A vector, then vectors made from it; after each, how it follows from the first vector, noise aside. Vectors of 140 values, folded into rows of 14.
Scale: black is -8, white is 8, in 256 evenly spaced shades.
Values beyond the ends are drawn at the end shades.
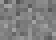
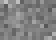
sign-scrambled.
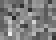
wrapped around, negated, scaled up.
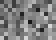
wrapped around, negated, scaled up.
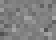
wrapped around, partly zeroed.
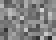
reversed, scaled up.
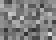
reversed, scaled up.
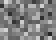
reversed, negated, scaled up.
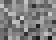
reversed, scaled up.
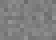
wrapped around, negated, shrunk.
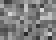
reversed, scaled up.
